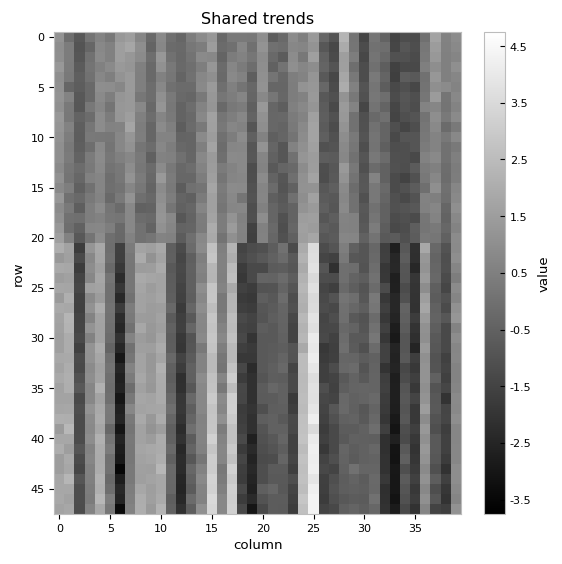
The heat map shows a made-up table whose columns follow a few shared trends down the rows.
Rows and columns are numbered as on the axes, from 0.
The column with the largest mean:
25
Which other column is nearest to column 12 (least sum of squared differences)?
32
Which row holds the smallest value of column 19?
47
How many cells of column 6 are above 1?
8
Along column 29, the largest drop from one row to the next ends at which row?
21
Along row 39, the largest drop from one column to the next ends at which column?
26
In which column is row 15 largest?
15
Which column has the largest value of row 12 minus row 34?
6
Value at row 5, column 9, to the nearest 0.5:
0
